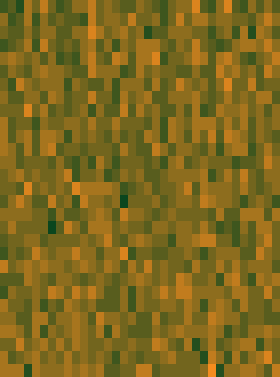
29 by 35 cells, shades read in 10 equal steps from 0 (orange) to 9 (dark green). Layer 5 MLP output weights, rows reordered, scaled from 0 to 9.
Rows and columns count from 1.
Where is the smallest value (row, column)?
29, 27
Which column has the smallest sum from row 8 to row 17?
4
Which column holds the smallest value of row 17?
16
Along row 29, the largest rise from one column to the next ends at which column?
28
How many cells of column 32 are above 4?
19
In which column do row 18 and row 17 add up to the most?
7
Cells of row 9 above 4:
20
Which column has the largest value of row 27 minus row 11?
25
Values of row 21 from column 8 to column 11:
4 5 4 3
